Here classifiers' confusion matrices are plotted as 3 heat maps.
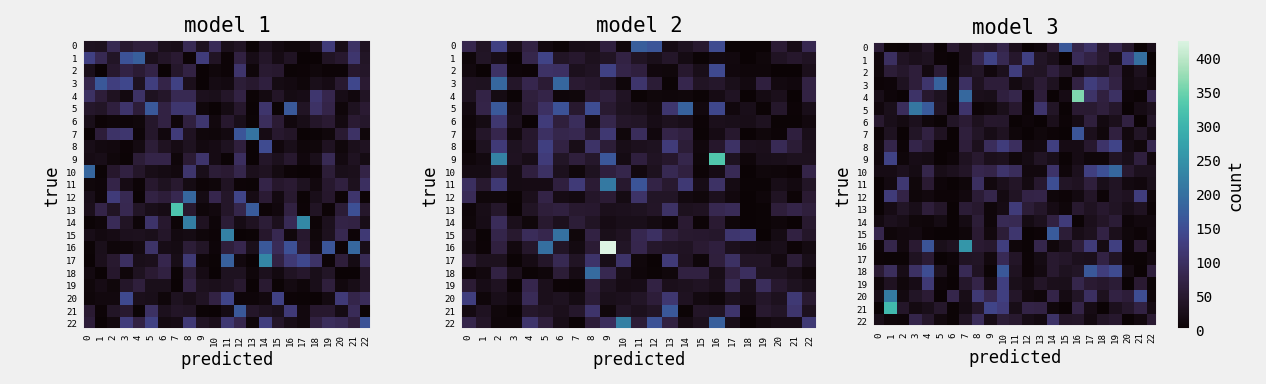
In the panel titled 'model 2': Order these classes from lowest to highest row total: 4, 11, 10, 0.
4, 10, 0, 11
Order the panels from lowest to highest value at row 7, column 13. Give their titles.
model 3, model 2, model 1
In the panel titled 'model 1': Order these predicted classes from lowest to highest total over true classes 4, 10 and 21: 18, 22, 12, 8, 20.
20, 22, 18, 8, 12
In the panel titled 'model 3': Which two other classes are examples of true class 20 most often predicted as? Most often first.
1, 21
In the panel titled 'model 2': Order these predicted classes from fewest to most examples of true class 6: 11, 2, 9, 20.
20, 11, 9, 2
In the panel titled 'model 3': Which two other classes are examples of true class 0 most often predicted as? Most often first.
15, 17
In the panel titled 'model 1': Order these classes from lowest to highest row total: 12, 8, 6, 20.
8, 6, 20, 12
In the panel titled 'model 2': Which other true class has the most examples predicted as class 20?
8
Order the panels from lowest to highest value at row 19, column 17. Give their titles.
model 1, model 3, model 2
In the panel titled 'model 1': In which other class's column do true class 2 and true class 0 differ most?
19
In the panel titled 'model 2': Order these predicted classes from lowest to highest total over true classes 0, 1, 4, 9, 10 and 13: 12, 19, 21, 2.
19, 21, 12, 2
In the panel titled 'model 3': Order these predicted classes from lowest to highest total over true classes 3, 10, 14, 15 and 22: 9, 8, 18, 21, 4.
21, 9, 4, 8, 18
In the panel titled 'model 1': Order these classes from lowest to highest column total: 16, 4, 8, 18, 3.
18, 4, 16, 3, 8
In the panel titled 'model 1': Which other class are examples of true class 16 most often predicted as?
21
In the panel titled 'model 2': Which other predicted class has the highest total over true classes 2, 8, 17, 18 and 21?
13
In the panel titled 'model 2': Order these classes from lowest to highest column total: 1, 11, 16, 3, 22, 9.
3, 1, 22, 11, 16, 9
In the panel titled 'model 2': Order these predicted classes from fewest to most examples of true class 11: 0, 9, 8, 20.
20, 8, 0, 9
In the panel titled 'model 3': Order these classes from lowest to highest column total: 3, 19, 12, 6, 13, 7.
6, 12, 13, 3, 7, 19
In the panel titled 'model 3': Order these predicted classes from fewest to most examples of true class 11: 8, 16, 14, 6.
6, 16, 8, 14
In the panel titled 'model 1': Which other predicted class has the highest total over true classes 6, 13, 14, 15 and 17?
11
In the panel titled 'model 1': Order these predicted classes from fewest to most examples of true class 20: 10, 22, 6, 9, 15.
6, 9, 10, 22, 15
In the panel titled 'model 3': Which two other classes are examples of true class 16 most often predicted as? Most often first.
7, 4
